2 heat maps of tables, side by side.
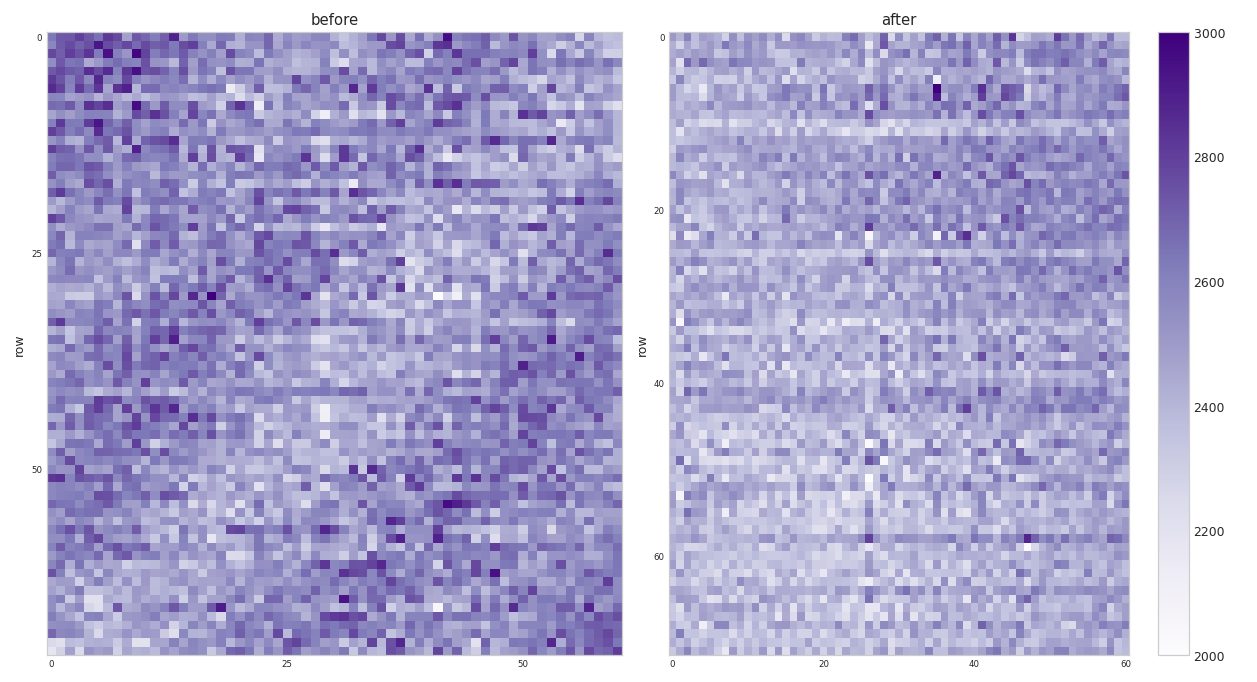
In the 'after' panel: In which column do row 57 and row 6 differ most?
35
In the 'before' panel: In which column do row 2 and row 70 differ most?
9
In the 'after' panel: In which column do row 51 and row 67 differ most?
28
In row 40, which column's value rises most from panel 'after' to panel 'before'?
10
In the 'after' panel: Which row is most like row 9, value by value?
22
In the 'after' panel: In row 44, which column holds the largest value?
42
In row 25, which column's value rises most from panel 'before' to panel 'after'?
50
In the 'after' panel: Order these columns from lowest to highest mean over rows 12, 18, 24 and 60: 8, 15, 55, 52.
8, 15, 55, 52
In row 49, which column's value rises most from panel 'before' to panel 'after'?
26
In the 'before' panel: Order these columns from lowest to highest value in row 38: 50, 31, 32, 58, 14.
32, 31, 14, 58, 50
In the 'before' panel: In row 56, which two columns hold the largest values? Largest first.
36, 37
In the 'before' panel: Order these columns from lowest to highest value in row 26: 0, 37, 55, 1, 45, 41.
45, 0, 41, 1, 55, 37
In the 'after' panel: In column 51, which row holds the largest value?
0
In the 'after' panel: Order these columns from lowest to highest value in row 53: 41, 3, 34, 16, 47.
16, 47, 34, 3, 41
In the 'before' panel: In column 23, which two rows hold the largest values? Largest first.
28, 23
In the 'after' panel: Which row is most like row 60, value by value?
56
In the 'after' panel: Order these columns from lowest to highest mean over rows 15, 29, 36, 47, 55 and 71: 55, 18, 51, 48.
18, 48, 55, 51
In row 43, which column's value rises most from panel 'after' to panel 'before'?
13
